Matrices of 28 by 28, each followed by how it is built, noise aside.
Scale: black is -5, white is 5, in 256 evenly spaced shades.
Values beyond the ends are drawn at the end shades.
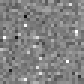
sparse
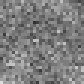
smooth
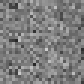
repeating rows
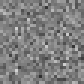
noise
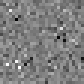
sparse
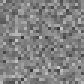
repeating rows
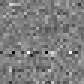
uneven rows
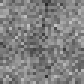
smooth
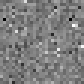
sparse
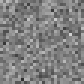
noise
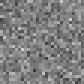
noise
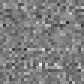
uneven rows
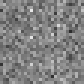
repeating rows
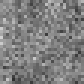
smooth
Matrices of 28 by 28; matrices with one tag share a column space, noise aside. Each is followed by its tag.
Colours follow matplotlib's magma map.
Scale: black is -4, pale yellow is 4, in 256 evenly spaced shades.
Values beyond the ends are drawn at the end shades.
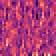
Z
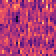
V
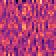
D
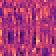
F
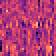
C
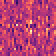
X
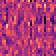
V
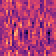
C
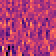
C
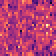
X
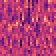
V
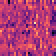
X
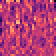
V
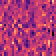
X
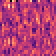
V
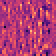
Z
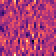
D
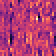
F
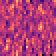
D
